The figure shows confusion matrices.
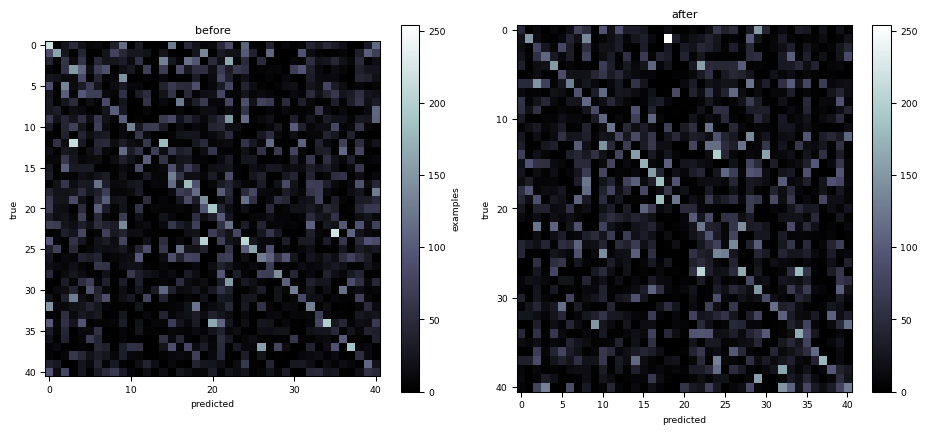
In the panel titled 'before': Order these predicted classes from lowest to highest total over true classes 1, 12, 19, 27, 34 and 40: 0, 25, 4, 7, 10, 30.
30, 10, 25, 4, 7, 0
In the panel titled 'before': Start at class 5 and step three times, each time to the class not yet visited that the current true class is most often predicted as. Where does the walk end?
9
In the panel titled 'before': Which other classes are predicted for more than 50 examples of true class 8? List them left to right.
24, 33, 40
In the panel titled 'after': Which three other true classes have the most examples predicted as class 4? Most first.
22, 27, 34
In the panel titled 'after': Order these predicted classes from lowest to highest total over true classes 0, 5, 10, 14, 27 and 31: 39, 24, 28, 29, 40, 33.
40, 28, 33, 39, 29, 24
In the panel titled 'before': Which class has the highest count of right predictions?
0
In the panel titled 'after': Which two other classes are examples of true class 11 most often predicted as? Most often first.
23, 18
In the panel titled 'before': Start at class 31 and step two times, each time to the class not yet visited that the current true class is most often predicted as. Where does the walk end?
4
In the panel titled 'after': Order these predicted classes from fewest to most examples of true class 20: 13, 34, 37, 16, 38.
37, 38, 13, 34, 16
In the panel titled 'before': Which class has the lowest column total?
13
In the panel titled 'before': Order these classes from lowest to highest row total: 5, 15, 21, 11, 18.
11, 21, 15, 5, 18
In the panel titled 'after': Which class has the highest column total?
10
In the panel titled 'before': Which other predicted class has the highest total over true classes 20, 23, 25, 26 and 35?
27
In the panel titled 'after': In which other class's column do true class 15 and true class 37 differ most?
24
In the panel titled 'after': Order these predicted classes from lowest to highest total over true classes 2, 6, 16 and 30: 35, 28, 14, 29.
29, 14, 35, 28
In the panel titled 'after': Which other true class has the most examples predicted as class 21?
34
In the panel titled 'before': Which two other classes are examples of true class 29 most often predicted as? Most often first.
22, 37
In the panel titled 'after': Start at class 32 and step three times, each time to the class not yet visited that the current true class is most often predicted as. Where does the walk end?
26
